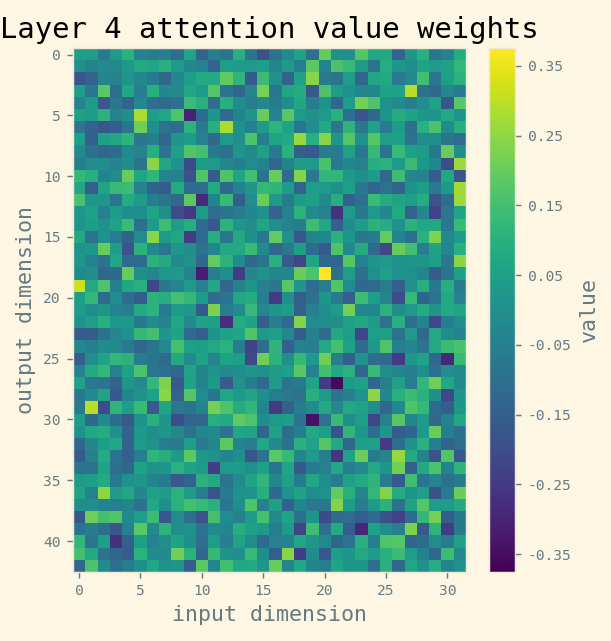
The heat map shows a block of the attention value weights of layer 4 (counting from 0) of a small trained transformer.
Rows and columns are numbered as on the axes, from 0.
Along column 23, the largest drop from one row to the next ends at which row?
5
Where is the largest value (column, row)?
20, 18
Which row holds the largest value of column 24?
28
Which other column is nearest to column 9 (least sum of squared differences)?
24
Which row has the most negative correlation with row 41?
25
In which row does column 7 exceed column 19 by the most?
30
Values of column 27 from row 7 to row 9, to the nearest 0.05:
-0.1 0.05 0.15
